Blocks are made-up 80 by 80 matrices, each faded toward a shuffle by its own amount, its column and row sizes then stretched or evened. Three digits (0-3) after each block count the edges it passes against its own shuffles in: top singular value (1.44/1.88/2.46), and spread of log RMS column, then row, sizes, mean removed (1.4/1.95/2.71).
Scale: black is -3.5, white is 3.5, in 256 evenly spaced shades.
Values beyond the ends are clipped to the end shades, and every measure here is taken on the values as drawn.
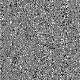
0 2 0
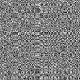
3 1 2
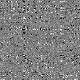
2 1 2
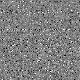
0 0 2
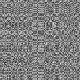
3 1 0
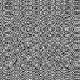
3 1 0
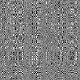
3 3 2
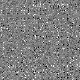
0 2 2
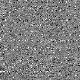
1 1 2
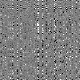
3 3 1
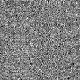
2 0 0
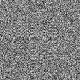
2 0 0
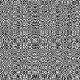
3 1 3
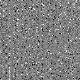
1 2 1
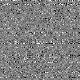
1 0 3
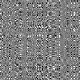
3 3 2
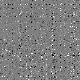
0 2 2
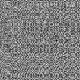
3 1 0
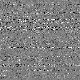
1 0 3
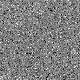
1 0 1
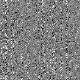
1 3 0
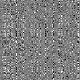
3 3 0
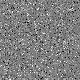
1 0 0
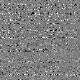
1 1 3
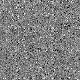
1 1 1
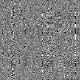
2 3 1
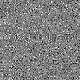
2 0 0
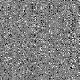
2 2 0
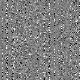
1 3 0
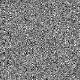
1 2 0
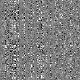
2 3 1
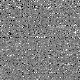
0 1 3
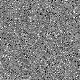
1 0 0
